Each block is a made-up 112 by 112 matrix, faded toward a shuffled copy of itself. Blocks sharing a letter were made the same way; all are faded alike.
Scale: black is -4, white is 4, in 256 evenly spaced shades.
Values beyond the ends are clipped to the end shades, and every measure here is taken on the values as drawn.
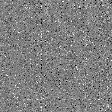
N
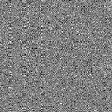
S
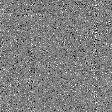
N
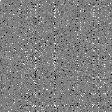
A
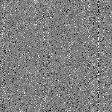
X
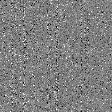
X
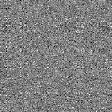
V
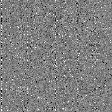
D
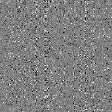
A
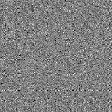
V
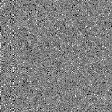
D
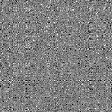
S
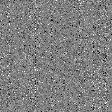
X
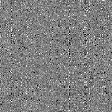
D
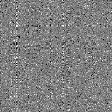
D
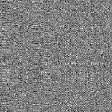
S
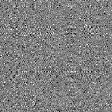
S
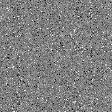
N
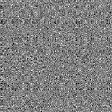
S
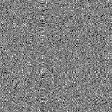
S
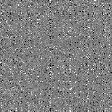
A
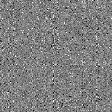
D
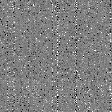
A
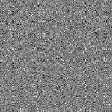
S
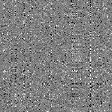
A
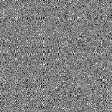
S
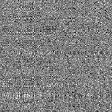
V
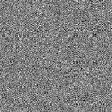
V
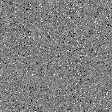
N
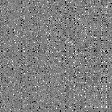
A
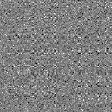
S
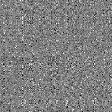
D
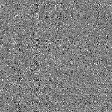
D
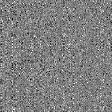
D
